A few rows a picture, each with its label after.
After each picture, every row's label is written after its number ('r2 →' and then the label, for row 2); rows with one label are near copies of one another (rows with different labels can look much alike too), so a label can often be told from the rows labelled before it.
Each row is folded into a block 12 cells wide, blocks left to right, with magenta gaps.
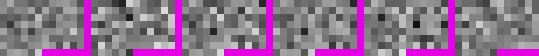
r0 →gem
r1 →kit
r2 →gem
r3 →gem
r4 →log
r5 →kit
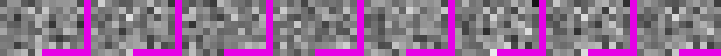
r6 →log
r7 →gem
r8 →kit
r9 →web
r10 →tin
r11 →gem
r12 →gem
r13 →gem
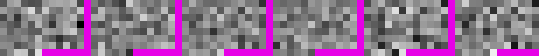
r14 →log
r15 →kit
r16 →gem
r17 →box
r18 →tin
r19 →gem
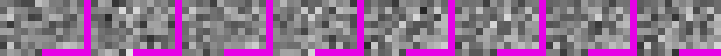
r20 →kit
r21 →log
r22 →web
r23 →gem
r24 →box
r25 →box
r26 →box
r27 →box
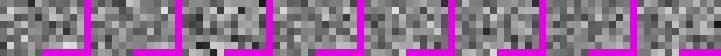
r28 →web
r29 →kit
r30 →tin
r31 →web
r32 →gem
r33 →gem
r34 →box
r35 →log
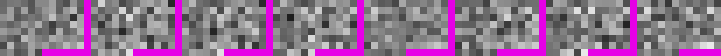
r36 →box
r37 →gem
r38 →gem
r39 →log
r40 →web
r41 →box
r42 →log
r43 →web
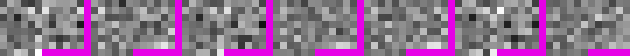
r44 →log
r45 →web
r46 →log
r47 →web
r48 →web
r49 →log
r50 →box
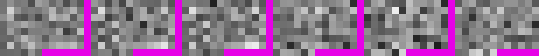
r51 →web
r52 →web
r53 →web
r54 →tin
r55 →tin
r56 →log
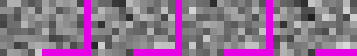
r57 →tin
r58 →kit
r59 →web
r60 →kit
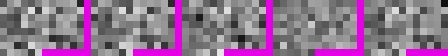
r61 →tin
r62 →tin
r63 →log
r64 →box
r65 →tin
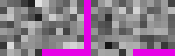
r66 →kit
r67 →tin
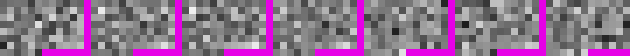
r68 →box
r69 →web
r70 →web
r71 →web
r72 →gem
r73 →kit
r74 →log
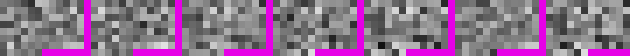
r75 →kit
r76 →web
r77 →tin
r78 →log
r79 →tin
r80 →kit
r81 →tin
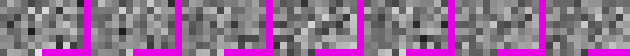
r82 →gem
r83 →gem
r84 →log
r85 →box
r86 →log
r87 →box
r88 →box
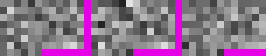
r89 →web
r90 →kit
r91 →box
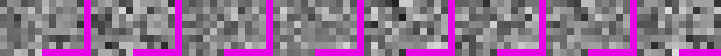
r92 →log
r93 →tin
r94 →box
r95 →web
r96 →kit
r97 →box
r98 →kit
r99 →tin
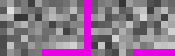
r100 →web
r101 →box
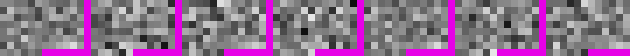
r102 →web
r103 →tin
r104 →kit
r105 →gem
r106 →web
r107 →log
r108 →kit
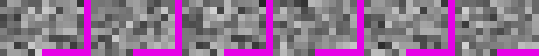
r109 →tin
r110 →box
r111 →tin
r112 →kit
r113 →tin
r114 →kit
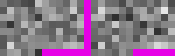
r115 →kit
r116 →web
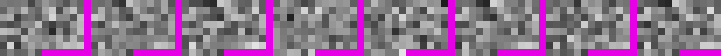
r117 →box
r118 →kit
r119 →kit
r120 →log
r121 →gem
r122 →kit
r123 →box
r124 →kit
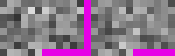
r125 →tin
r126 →tin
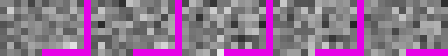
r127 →web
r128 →kit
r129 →log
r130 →log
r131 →gem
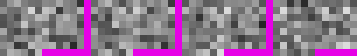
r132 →tin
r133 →tin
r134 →log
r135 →web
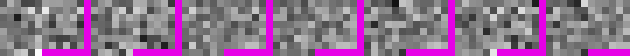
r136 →log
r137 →tin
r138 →web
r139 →box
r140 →kit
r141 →gem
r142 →kit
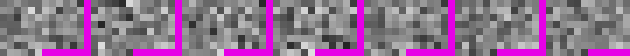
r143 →tin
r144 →kit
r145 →gem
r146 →tin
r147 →tin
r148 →box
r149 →kit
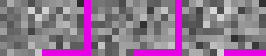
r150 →gem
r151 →box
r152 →tin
